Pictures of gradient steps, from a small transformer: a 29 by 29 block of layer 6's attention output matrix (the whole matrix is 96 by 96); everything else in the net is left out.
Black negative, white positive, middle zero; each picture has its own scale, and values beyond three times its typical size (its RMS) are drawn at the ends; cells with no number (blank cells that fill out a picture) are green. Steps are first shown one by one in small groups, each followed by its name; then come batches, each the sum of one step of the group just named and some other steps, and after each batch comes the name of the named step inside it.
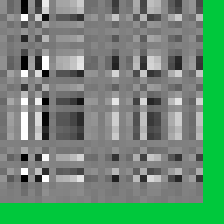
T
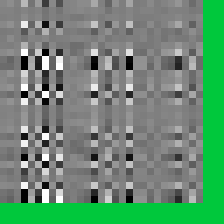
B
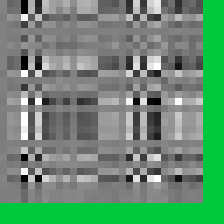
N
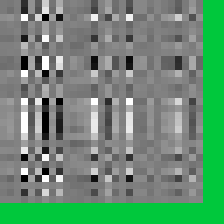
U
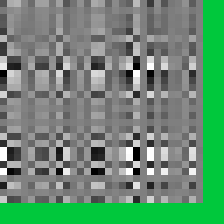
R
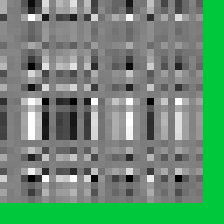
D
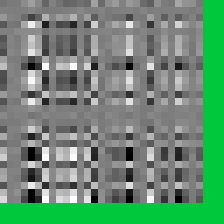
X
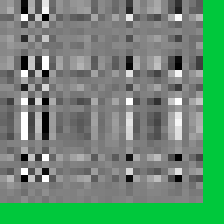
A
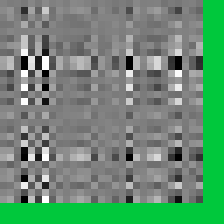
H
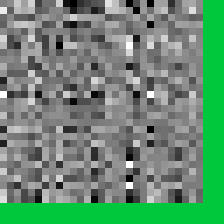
X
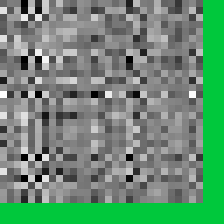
U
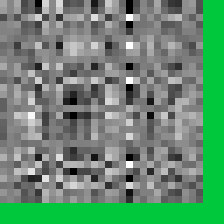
D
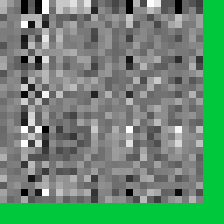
D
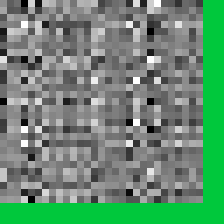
X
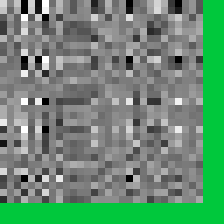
U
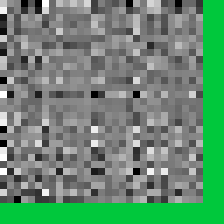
R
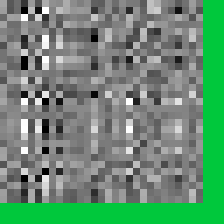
U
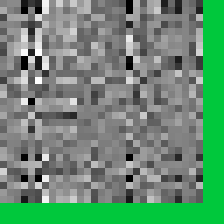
H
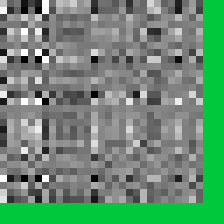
D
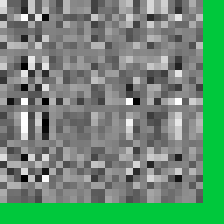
A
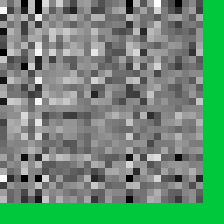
N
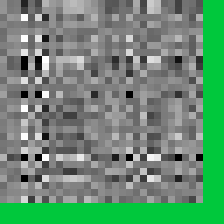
T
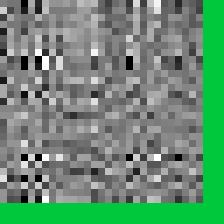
B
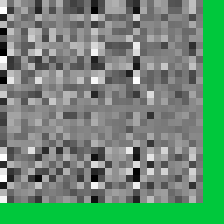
R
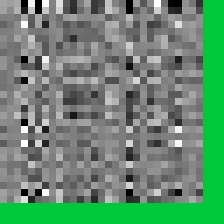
X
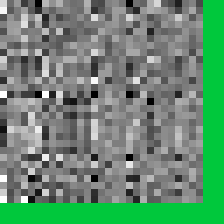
D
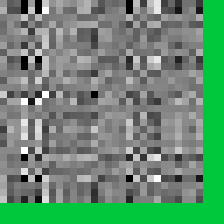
N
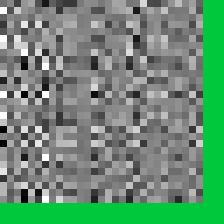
B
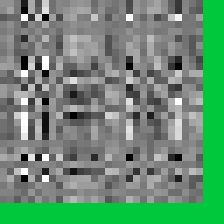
A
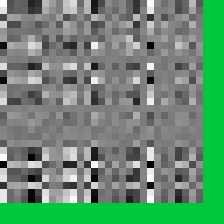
X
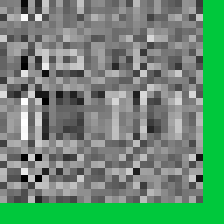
T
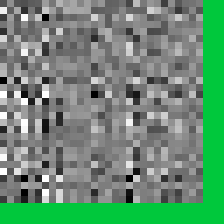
U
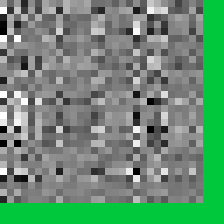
N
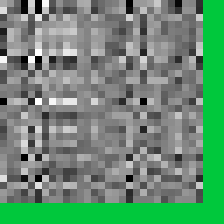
A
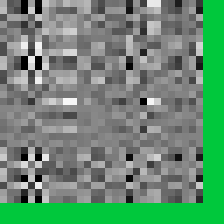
H
